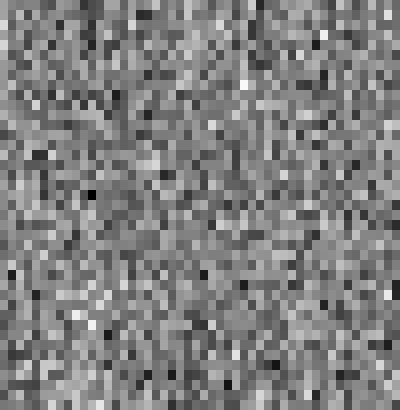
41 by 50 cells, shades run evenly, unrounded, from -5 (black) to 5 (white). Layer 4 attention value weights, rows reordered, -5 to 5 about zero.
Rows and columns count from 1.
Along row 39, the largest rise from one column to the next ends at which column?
30
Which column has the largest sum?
39
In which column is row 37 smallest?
35
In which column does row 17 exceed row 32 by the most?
20
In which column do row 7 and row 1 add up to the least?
33
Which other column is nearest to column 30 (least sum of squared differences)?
46
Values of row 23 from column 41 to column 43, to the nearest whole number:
3 1 2
